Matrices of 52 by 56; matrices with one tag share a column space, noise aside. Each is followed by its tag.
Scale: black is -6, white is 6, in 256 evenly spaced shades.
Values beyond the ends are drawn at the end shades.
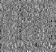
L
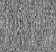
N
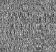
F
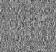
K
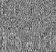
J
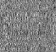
F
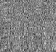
J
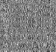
L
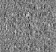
F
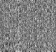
L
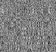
J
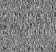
F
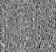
L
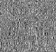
J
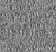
F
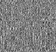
J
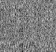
L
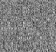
J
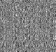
L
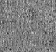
N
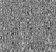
J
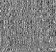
N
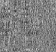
N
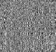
J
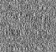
F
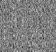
L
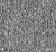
N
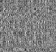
N
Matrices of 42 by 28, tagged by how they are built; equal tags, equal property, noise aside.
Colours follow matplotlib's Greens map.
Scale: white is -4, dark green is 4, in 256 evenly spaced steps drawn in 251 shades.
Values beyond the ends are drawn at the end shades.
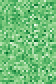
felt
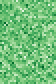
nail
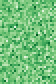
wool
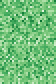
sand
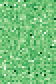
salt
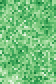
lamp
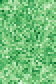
lamp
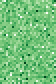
salt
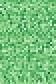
sand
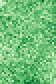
lamp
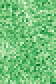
lamp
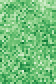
lamp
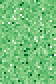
salt
